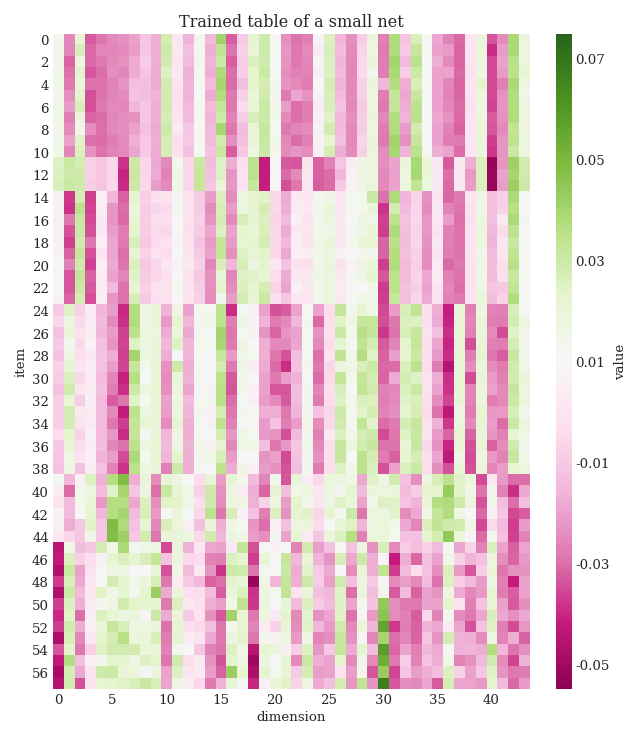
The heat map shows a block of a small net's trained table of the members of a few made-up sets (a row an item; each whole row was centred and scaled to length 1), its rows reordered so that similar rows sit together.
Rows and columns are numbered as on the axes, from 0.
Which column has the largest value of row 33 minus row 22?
1
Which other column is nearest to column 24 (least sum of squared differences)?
38
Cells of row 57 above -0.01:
23
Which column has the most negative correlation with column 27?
19
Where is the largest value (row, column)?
57, 30
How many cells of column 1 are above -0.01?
32
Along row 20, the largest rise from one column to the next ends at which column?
31
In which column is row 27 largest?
15
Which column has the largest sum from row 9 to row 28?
42
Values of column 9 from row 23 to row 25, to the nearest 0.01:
0 0.02 0.02
